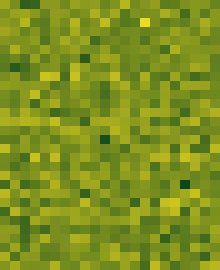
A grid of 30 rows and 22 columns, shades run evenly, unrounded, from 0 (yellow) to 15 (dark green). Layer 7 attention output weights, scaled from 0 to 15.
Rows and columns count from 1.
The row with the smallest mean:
14
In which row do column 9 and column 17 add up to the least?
23
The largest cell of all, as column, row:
19, 21
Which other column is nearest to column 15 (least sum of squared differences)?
10
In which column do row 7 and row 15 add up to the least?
12
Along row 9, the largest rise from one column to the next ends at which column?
7
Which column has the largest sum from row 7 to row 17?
11
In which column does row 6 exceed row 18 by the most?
17
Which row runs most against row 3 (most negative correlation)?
16
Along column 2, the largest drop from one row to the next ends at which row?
9
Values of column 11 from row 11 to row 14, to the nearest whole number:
11 10 9 5
